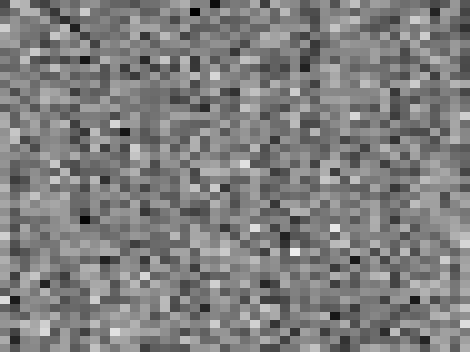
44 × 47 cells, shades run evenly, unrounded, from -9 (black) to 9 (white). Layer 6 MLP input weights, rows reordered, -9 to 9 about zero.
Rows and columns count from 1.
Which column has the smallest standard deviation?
37
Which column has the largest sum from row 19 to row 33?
1
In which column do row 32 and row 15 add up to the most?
30
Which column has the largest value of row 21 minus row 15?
25
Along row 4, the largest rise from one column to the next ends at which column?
9
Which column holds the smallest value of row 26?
28
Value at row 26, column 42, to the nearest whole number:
4
